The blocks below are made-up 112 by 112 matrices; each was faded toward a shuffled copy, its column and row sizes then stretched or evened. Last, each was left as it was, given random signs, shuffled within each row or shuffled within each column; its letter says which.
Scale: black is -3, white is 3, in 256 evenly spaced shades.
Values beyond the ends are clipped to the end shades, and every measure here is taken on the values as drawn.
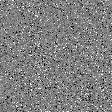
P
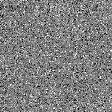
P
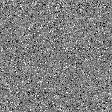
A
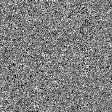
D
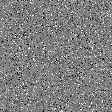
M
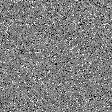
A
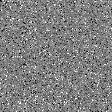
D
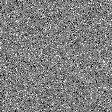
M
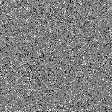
P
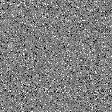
P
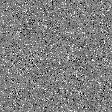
D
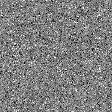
M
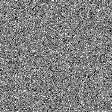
D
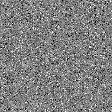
P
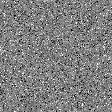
M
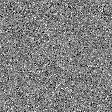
A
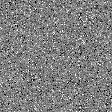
M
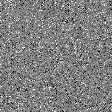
P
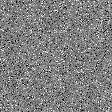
M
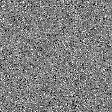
D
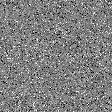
A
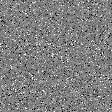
A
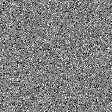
P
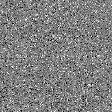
P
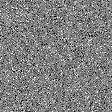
M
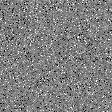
A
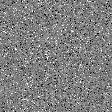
M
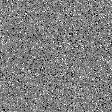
D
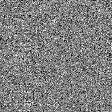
P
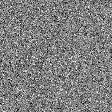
M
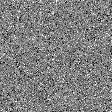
M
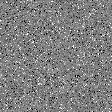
P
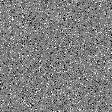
M
